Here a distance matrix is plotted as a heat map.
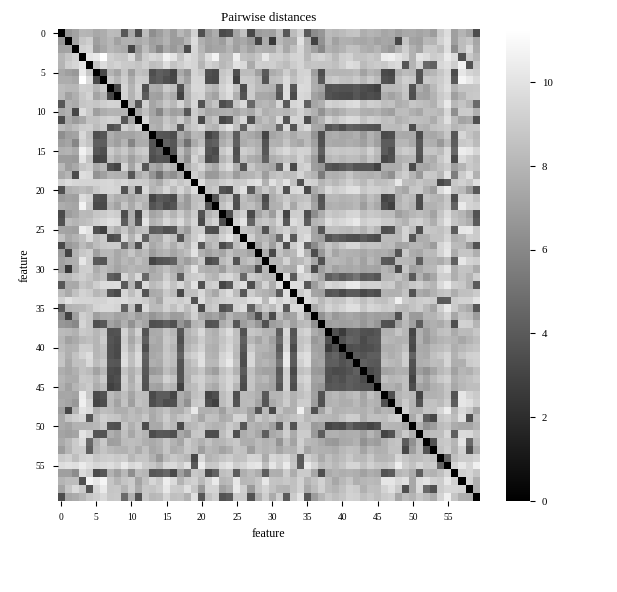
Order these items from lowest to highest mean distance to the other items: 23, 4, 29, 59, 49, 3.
29, 23, 59, 49, 4, 3
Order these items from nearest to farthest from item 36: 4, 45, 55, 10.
45, 10, 4, 55
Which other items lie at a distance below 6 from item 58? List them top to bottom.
4, 49, 52, 53
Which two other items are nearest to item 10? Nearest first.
2, 18
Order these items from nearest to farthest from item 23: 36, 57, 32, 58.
32, 36, 58, 57
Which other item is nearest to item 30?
1
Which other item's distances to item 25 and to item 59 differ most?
6
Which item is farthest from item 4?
57
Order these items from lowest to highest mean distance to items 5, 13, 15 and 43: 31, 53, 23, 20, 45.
45, 31, 53, 23, 20
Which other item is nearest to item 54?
19
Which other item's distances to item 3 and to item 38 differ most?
40
